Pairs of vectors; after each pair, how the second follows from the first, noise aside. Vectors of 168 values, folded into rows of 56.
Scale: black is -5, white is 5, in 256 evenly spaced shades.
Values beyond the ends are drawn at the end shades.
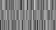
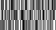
wrapped around, negated, scaled up.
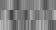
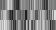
scaled up.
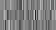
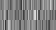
sign-scrambled.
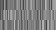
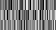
wrapped around, scaled up.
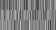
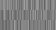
negated, shrunk.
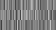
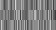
sign-scrambled.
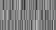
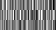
wrapped around, negated, scaled up.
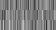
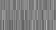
negated, shrunk.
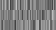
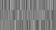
negated, shrunk.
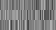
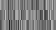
sign-scrambled.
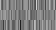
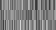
sign-scrambled.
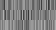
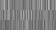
negated, shrunk.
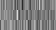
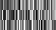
wrapped around, negated, scaled up.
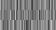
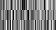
wrapped around, scaled up.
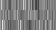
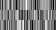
reversed, negated, scaled up.
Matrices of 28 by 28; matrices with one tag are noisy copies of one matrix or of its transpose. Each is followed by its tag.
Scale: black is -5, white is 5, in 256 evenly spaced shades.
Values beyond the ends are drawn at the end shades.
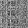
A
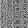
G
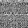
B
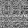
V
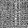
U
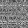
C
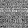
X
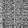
B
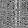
U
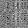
U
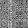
X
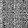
B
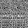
U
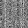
C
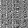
G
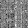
V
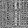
U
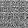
G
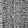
B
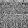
B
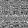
V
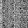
B
